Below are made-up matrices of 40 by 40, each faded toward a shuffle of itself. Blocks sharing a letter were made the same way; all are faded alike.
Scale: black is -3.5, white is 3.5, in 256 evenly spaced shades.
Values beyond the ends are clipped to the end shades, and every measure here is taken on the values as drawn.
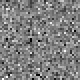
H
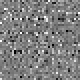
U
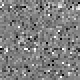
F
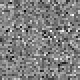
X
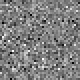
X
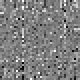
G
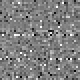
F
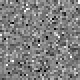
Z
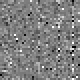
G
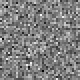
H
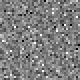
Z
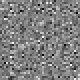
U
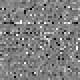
F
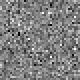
H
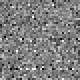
X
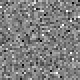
Z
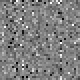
G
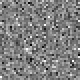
H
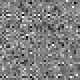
U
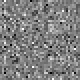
U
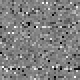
F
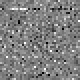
F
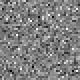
Z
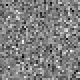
H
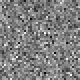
X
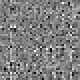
U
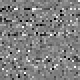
F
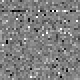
F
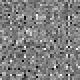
U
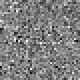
X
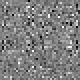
U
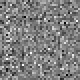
H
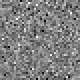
Z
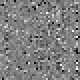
G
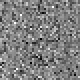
H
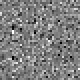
G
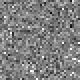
Z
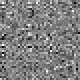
U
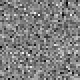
X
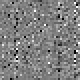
G
